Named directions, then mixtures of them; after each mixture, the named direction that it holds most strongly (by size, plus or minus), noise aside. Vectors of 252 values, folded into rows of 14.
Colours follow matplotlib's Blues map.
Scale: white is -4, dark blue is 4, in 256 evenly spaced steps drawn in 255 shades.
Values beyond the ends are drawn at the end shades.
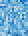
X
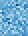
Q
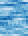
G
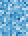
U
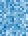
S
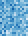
S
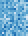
S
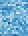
Q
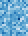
U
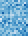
Q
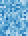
X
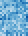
S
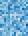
U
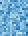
U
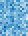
S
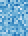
X
